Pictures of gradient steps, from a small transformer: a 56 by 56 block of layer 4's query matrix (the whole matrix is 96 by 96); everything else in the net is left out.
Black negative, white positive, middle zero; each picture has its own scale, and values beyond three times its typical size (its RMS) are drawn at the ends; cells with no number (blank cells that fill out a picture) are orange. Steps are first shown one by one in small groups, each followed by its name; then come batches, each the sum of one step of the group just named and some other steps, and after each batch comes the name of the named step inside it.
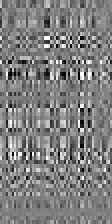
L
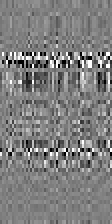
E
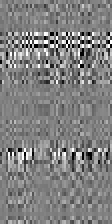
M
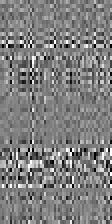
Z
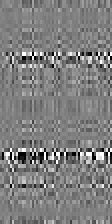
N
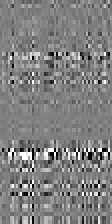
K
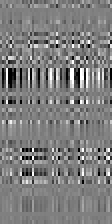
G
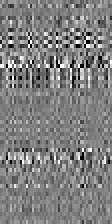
M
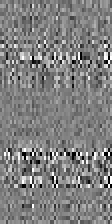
M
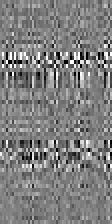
E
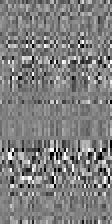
K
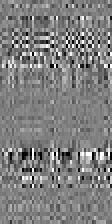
N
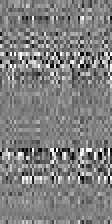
M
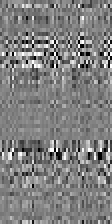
K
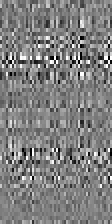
L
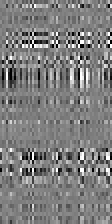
G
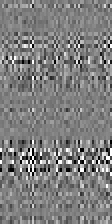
Z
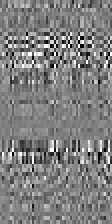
K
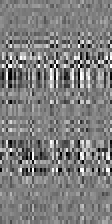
G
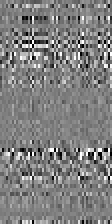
K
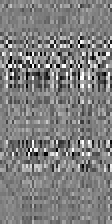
E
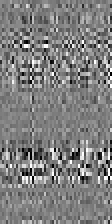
Z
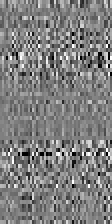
Z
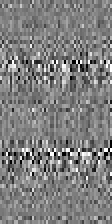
Z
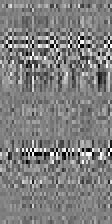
E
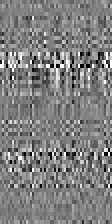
M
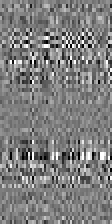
Z
